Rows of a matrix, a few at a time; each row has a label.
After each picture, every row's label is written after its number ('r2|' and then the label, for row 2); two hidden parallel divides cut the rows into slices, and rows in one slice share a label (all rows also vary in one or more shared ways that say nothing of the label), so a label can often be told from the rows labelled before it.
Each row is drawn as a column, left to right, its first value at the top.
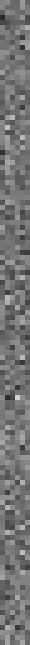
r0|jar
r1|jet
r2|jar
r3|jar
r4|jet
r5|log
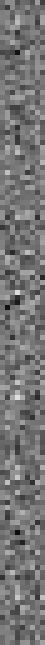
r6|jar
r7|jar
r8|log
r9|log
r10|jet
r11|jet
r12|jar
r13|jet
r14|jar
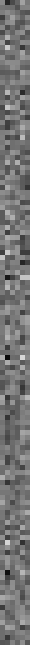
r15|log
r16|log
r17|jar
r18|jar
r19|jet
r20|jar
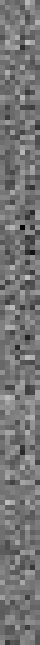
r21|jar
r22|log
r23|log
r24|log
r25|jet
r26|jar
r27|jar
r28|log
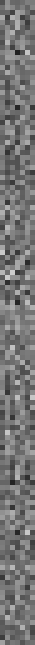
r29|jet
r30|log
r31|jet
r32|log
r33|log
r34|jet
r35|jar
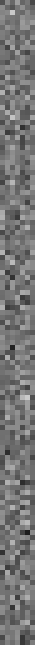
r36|jar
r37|jar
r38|log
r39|jet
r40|log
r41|log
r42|jar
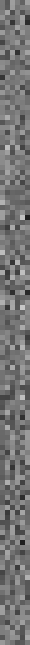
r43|jet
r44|jar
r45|jet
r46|log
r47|jar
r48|jar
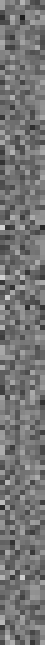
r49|log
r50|jet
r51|jet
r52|jar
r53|log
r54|jar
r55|log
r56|log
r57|jet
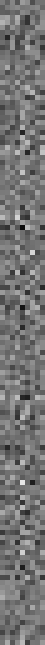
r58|jar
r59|jet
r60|log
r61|jet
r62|jet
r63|log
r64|jar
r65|jar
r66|jet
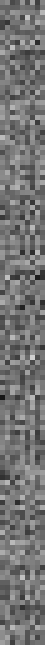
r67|jet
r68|jet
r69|log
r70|jar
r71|log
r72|log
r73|log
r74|jar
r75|log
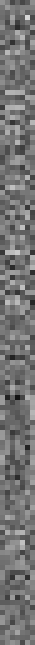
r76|jar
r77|jet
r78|jet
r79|jet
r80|log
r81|jet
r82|log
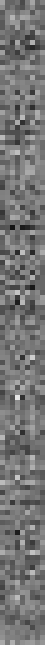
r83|jet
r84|jar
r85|jet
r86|log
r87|jet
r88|jet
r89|jet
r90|jet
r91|jet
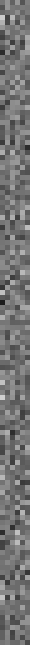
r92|jar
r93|jar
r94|jar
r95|jar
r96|jet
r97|log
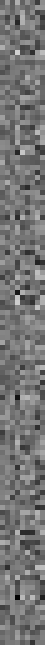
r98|log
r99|log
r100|jar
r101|jet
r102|jar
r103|jar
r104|log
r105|jet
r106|jet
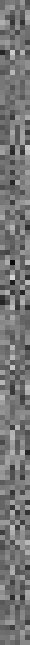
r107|log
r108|log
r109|jet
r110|log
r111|jet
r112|jar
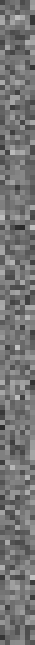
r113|jet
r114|log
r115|jar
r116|jet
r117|jet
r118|log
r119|log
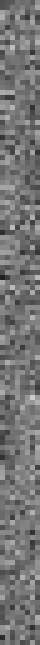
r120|log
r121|jar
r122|log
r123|jar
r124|log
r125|log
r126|jar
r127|log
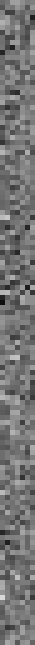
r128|log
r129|jet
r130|jet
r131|log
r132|jet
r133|jet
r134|jar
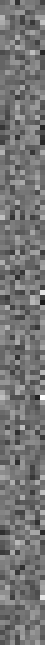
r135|log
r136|log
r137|jar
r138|log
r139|log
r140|jet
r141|jet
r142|jet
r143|log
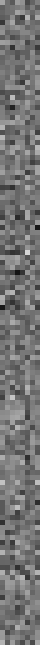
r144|jet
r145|log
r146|jar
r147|log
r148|log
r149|jet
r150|jar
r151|jet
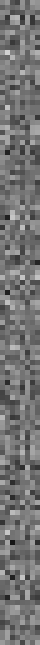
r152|jet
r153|jet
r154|jet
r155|jet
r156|log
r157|jar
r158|jar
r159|jet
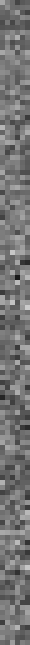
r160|jet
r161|jar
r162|jet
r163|log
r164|jet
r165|jet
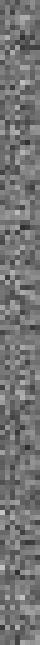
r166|jar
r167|log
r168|jet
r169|log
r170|jet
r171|jet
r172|jet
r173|jet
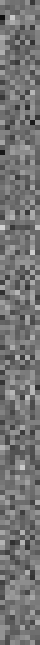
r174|log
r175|log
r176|jet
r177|jar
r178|jar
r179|jar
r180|jet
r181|log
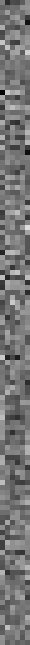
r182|jar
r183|log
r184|jet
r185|jar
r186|log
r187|jar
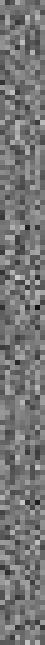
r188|log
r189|log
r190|jar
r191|jet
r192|log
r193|jet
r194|jet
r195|jet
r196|jar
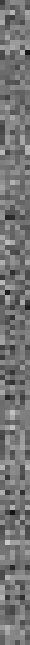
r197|log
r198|jar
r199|log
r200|log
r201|jet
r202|log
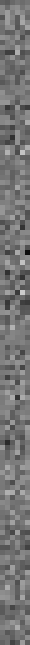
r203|log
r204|log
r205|log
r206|jar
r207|jar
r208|log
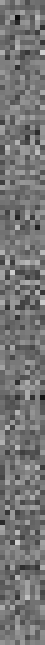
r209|jet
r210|jar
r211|jet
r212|log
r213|jar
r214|log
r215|jar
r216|jar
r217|jet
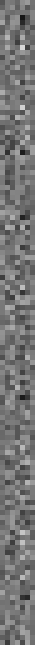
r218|jar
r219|log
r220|jar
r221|jet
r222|log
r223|jet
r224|jar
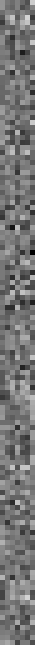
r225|jar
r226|jet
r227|jet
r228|log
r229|log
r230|jar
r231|log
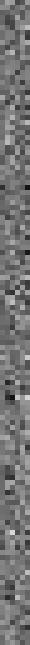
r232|jar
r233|jet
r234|jet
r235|jar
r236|log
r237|jar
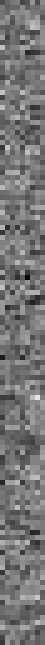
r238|log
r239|jet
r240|jar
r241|jar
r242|log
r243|log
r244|log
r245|log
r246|log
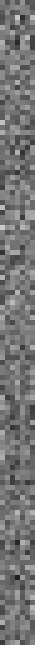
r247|log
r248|jar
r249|jet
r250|jet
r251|log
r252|log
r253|jet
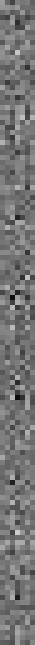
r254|jar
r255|log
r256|log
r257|jet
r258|jar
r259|log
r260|jar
